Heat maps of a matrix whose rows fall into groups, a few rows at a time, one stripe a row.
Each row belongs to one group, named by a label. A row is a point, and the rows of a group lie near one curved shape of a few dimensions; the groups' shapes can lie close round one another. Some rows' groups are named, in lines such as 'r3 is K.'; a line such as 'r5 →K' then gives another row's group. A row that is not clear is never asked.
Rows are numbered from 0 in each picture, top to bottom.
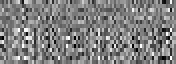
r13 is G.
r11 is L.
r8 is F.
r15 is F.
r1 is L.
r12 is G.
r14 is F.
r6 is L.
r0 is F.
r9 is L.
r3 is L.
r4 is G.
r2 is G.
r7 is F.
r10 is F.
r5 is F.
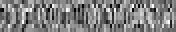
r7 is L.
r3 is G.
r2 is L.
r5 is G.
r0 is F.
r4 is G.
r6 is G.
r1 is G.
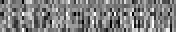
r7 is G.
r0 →L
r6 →G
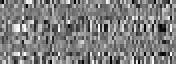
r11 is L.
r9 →G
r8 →F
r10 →F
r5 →G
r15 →G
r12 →L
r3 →L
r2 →L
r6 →F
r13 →F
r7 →F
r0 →L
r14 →G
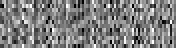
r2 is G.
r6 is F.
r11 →L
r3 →G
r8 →G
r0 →G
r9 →G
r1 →L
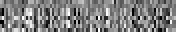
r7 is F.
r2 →L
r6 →G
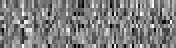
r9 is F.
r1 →G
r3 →L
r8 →L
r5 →F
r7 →L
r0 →G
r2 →L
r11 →L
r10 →F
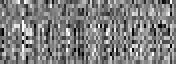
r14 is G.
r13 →G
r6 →F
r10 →L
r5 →L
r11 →G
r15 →G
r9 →G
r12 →L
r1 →G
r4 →L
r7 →L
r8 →L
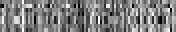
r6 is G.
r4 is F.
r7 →G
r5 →F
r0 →L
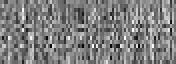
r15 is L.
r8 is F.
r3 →G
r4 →G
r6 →F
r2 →L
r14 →G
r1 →L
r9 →G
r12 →F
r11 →G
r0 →G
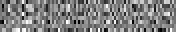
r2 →G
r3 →G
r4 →F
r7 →F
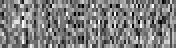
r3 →L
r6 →L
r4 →F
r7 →G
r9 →G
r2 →G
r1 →G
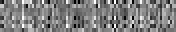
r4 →L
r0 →L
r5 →G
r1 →F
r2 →L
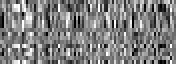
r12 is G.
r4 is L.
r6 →L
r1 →F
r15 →F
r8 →G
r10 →F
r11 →F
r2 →F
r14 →G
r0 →G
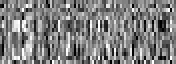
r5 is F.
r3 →F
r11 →L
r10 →L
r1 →L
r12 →L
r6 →F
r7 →F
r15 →G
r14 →F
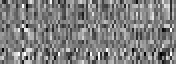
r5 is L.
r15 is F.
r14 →F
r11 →L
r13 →F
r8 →F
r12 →L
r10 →G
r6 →G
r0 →G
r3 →G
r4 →G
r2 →G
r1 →G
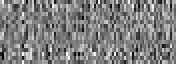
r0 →F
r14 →L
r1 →G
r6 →G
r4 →G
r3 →L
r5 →L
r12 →G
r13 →L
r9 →F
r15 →L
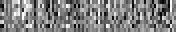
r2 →F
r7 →G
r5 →F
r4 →L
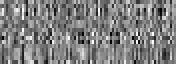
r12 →F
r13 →F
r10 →G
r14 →F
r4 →L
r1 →G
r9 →L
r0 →F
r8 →G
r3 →F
